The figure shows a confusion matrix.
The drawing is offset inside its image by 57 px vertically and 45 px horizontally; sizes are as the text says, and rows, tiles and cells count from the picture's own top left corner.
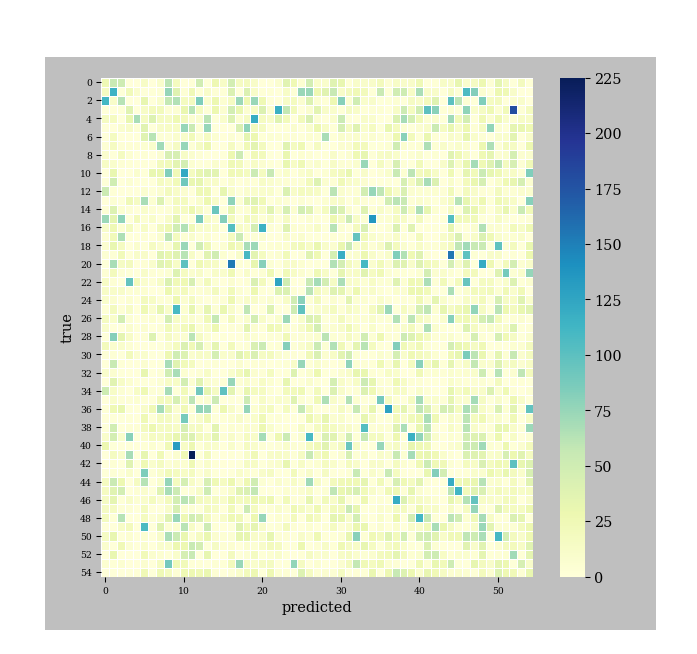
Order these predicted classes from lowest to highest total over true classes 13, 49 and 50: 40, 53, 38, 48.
53, 40, 38, 48
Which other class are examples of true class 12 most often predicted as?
34
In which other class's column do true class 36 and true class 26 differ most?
54
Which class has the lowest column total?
4
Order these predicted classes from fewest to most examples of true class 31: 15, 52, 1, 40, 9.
15, 52, 9, 1, 40
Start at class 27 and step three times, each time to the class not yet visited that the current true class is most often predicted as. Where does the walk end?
10
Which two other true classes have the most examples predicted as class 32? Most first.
17, 50
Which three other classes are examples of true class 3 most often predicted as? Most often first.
52, 22, 41
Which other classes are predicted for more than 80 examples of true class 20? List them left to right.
10, 16, 33, 48
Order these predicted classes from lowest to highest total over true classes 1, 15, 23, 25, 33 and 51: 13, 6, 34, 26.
6, 13, 26, 34
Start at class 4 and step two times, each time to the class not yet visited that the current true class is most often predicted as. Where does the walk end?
44
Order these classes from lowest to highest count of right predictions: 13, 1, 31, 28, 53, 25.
13, 53, 28, 31, 25, 1
